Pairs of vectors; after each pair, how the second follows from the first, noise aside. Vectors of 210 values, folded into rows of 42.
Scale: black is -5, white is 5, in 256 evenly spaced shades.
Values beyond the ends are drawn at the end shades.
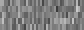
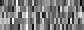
wrapped around, scaled up.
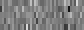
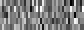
wrapped around, scaled up.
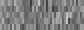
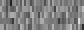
shuffled.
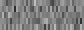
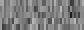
shuffled.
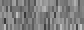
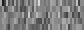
reversed, negated.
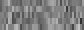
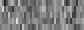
reversed, negated.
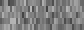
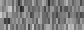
wrapped around.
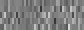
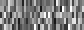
scaled up.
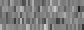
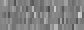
wrapped around, partly zeroed.
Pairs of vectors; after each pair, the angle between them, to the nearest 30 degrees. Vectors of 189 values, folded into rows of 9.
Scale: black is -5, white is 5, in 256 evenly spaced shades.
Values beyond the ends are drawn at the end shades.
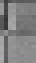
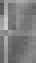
150 degrees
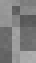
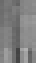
120 degrees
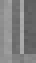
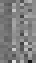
120 degrees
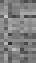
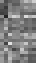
150 degrees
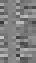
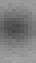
90 degrees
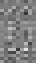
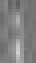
90 degrees
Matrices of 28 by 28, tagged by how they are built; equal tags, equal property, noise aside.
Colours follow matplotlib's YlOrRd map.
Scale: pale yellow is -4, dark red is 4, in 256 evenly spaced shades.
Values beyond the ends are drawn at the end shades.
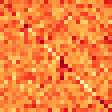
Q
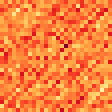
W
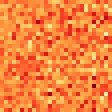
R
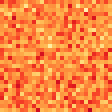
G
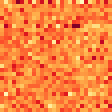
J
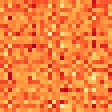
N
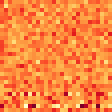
J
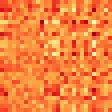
N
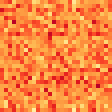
G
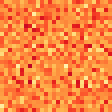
G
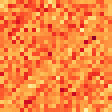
W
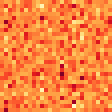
R
